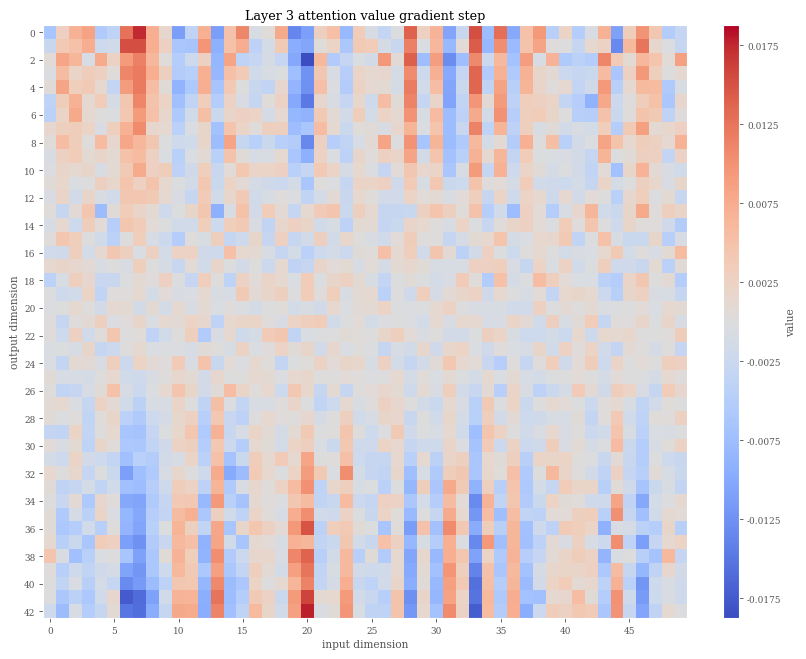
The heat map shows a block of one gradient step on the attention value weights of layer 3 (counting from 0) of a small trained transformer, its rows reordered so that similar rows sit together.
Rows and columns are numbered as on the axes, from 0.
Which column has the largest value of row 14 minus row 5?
20
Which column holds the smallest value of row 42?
33
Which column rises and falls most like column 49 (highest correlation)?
26
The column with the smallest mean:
6
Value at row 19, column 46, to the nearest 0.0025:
0.0025
